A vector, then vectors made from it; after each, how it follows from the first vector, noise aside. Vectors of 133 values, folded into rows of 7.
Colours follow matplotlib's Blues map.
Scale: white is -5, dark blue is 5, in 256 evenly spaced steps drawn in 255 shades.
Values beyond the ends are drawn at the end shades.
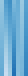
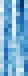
reversed, negated, scaled up.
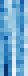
negated, scaled up.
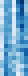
reversed, negated, scaled up.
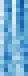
reversed, negated, scaled up.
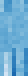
partly zeroed.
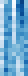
reversed, negated, scaled up.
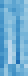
wrapped around.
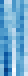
negated, scaled up.
